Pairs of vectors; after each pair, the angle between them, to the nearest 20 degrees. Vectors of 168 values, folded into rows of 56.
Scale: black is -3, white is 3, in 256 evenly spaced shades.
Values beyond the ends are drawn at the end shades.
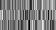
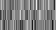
80 degrees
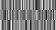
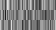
60 degrees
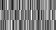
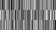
60 degrees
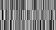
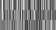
120 degrees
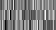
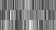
140 degrees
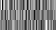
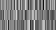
80 degrees
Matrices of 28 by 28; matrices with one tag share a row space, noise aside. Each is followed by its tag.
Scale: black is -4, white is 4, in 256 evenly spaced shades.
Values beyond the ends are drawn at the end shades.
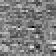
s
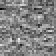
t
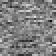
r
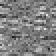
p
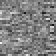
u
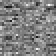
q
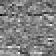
t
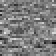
p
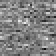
u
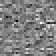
q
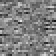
u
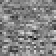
r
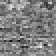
t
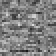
s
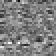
t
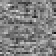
r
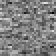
u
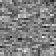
u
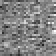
s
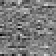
t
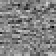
u
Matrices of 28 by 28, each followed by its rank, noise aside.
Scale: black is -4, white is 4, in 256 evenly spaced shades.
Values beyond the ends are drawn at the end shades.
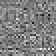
five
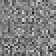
five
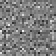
four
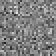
seven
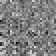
six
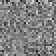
seven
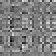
three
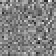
six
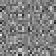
six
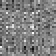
three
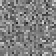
seven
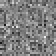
five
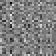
three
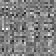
five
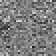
six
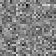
six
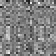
five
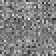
seven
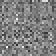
six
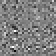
five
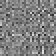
four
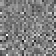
three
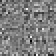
six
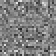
six
